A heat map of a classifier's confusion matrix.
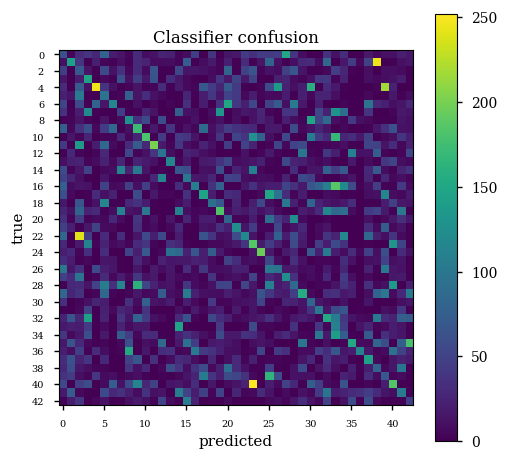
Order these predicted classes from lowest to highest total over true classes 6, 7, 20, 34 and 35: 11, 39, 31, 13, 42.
13, 11, 39, 31, 42
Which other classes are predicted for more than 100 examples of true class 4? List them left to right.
26, 30, 39
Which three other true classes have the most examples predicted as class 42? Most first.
35, 29, 32
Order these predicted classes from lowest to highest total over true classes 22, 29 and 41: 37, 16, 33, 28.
16, 33, 28, 37
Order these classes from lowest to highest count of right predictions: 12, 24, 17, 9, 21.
12, 21, 17, 9, 24
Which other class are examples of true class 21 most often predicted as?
39
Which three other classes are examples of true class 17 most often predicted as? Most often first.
25, 39, 26
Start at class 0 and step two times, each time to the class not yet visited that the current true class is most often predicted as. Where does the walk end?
2
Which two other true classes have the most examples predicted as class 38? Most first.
1, 32
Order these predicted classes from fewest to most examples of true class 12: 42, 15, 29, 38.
15, 42, 38, 29
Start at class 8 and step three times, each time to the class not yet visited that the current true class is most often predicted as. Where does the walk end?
33
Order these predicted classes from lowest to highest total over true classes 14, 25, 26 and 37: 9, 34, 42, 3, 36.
36, 42, 3, 34, 9
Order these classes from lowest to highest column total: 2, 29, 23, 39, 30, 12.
12, 29, 30, 39, 23, 2
